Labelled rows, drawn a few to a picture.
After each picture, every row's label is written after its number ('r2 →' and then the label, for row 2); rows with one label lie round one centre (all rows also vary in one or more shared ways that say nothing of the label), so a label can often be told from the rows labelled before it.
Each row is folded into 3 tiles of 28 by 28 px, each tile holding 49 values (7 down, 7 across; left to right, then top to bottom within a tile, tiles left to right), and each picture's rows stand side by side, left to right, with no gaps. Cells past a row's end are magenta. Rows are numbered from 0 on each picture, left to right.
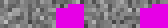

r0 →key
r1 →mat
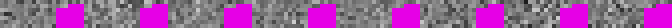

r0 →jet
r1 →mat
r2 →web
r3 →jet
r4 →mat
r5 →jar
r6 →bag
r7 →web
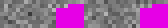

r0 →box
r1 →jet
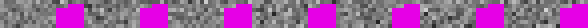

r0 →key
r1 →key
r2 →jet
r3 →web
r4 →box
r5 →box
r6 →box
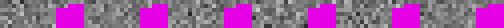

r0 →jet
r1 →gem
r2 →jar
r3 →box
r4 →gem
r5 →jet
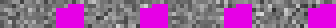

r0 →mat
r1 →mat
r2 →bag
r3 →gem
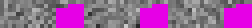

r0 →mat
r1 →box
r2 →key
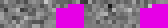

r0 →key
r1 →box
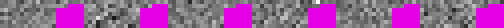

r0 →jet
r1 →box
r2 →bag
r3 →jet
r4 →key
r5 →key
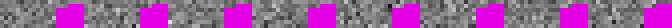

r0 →bag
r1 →gem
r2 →jar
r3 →box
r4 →web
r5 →bag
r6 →mat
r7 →bag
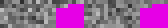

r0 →key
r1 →mat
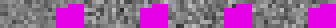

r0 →mat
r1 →mat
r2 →mat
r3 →box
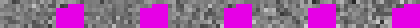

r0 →bag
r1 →jet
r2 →jet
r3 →jar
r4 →jet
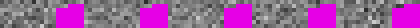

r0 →box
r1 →jar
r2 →mat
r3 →jar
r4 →jet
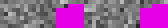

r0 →mat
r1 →box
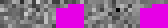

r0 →key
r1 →box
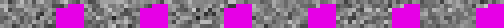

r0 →box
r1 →web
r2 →jet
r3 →box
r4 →mat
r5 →web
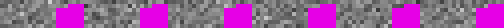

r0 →bag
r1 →jet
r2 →bag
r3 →jar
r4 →key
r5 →key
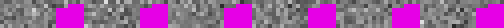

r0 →gem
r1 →gem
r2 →gem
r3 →jar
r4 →web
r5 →jar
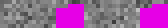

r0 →gem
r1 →key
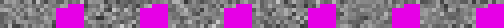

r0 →box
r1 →mat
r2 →box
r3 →box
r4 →gem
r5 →jar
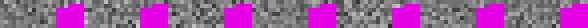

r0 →box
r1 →jar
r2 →mat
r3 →mat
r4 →bag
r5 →mat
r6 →mat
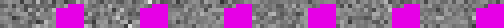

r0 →key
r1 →jet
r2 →key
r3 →jet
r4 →key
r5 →bag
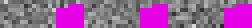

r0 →box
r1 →jar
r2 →box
